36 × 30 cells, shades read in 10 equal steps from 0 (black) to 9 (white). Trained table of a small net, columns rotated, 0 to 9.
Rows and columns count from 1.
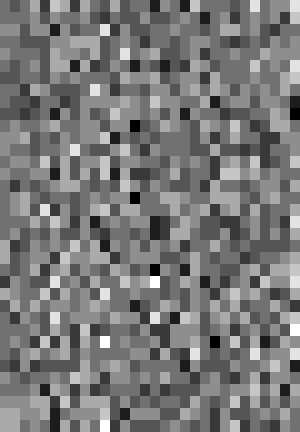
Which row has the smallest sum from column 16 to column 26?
19
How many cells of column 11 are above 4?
15
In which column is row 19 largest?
30
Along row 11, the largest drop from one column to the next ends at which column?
14
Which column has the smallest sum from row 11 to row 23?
27
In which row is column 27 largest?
24
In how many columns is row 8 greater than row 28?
15
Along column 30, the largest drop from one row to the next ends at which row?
31
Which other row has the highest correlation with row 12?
36
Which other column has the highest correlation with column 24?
11
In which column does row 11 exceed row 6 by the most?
17
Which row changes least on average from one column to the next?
4
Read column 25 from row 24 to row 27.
5 5 3 6
